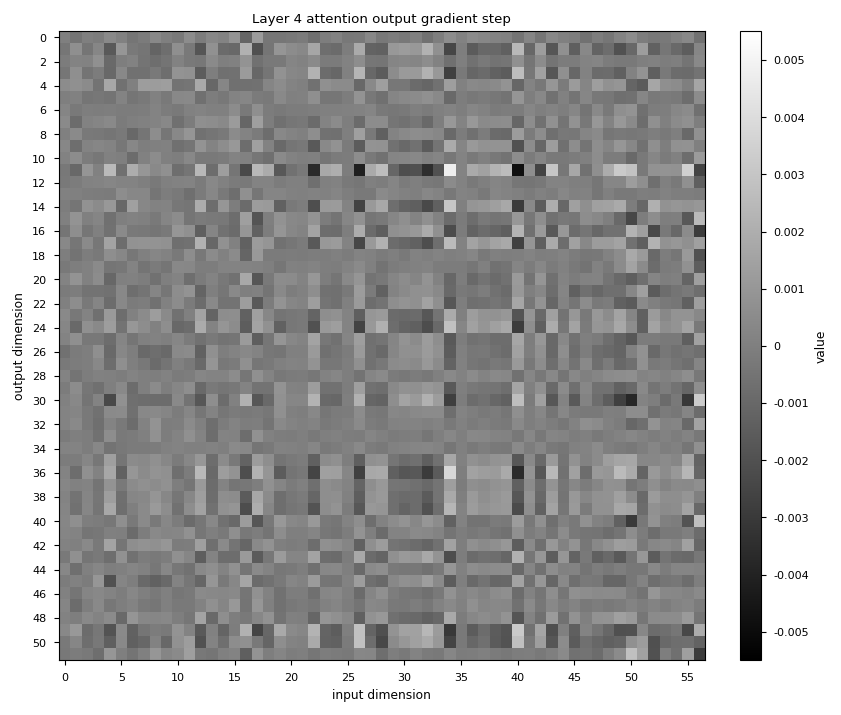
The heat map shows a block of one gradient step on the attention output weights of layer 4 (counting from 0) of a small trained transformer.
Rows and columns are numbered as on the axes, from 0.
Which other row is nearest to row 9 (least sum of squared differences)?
7
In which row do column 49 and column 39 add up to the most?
11
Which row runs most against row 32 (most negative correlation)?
12
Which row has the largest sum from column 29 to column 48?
17
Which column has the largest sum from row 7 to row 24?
34
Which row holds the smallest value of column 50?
30
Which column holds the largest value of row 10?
56
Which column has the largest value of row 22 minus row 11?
40
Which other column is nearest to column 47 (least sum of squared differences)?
54
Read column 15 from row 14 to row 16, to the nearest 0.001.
0 -0.001 -0.001
